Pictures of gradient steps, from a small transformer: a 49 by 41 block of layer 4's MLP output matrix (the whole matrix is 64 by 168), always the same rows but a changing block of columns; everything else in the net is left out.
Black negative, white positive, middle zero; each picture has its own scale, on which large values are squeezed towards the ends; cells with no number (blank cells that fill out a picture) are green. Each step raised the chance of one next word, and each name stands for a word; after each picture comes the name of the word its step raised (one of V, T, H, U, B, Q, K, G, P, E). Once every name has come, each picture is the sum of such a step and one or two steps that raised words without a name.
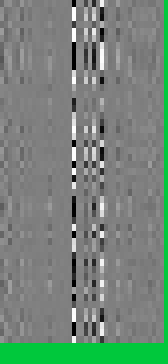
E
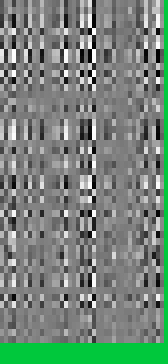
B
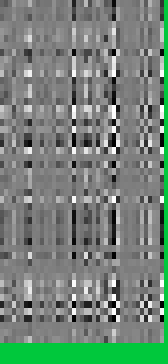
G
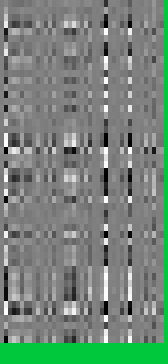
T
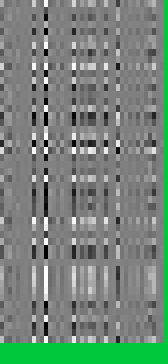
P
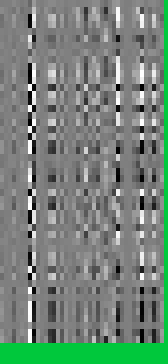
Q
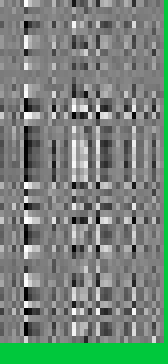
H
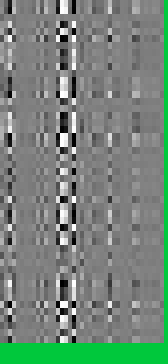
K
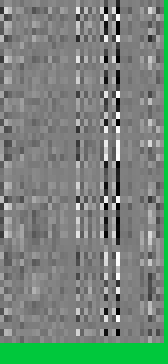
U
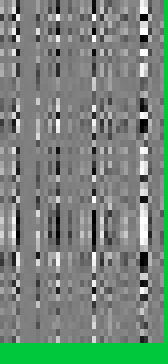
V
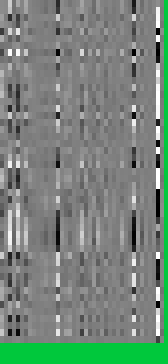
V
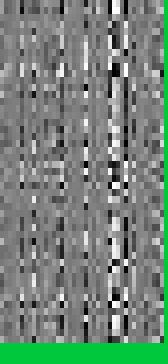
K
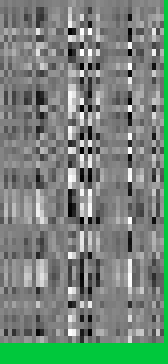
P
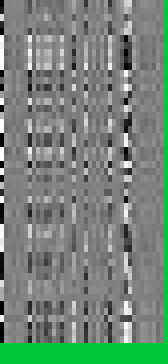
K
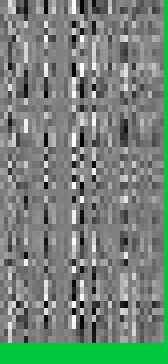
K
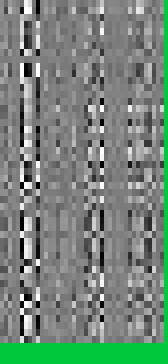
G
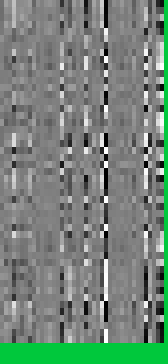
T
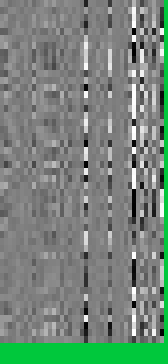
B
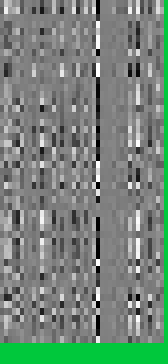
G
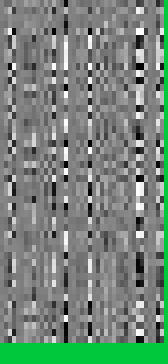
P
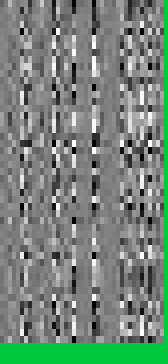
P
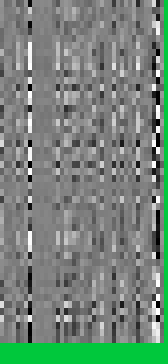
G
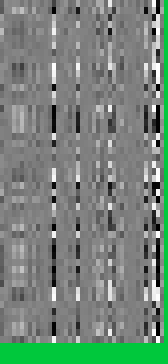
E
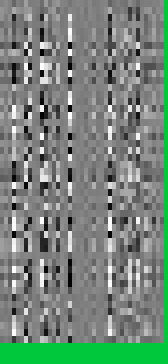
P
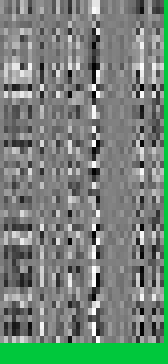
K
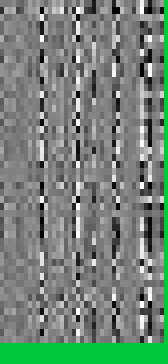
U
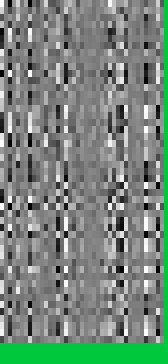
E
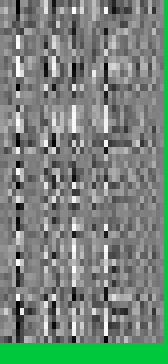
T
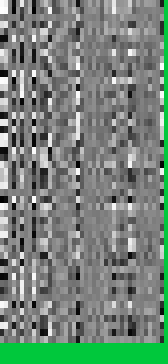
U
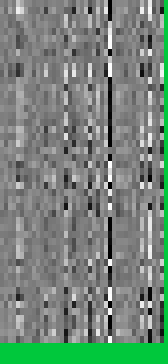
Q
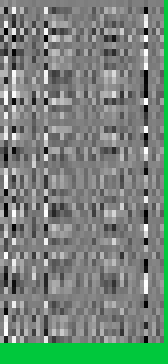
K
